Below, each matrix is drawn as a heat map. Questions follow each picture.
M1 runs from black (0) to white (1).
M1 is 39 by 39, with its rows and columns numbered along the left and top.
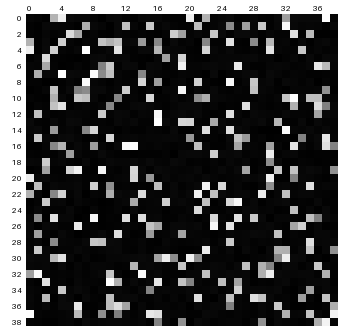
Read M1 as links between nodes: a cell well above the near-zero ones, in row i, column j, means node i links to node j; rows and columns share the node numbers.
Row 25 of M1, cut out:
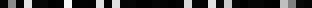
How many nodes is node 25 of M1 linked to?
10
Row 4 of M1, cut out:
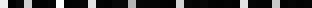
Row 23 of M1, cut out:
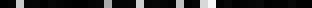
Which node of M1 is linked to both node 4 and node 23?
node 22
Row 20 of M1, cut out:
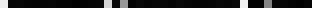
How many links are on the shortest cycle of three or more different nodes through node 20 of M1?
4
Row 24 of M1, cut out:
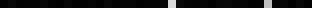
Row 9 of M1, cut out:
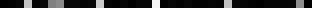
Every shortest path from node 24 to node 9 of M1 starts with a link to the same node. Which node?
node 33
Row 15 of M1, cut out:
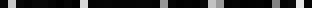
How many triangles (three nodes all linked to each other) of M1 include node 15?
2
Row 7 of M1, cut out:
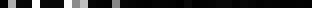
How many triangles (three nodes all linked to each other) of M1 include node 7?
1
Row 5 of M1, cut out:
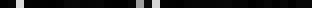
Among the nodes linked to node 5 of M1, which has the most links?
node 19
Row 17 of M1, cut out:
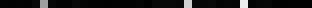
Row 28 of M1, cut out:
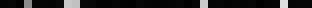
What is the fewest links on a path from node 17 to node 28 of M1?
3
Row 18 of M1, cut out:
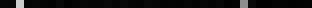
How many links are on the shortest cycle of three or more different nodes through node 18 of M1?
5
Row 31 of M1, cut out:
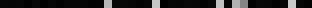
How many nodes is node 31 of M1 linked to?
6
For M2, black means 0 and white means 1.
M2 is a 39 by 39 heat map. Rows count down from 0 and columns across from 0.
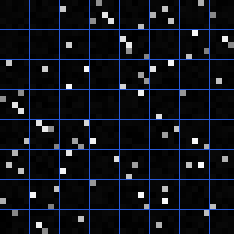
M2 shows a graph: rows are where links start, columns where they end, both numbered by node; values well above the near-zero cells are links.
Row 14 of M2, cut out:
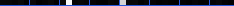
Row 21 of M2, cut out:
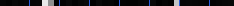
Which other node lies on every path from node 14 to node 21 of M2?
node 11
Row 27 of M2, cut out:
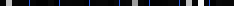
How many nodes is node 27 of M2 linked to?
4
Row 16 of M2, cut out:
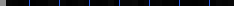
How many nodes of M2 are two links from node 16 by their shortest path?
1
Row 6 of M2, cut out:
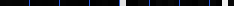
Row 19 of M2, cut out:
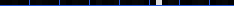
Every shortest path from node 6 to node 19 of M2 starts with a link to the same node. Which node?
node 37
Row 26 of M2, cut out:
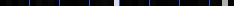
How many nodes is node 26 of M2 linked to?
2
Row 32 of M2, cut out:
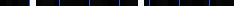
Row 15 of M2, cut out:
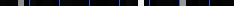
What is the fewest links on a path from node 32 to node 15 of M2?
2
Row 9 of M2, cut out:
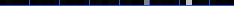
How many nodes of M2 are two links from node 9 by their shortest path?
3
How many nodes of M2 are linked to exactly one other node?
12
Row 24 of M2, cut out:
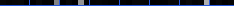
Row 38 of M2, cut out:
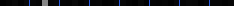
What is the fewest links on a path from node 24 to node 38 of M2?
5
